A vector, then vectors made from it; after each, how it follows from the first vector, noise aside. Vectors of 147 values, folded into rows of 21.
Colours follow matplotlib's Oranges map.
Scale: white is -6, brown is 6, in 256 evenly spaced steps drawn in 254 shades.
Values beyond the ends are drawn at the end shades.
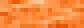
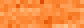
negated, partly zeroed.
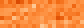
reversed, partly zeroed.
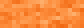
shrunk.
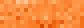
reversed, negated, partly zeroed.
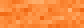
shrunk.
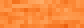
shrunk.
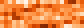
reversed, negated, scaled up.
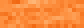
shrunk.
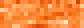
wrapped around, negated.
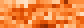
reversed, negated, scaled up.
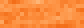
shrunk.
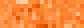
reversed, negated, partly zeroed.
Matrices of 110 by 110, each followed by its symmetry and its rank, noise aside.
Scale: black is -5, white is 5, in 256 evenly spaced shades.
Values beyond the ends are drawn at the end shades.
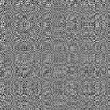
no symmetry, rank six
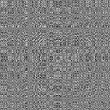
symmetric, rank four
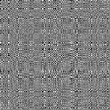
symmetric, rank four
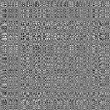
no symmetry, rank four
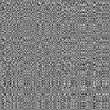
antisymmetric, rank four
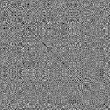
symmetric, rank eight
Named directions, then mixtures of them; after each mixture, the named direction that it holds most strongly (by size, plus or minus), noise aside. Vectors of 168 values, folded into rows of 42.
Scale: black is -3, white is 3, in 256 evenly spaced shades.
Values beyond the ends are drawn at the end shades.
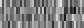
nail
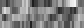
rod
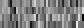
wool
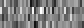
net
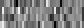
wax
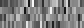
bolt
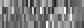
net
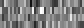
net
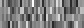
nail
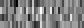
net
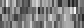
rod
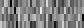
wool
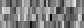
rod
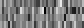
nail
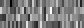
bolt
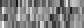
wax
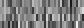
wool
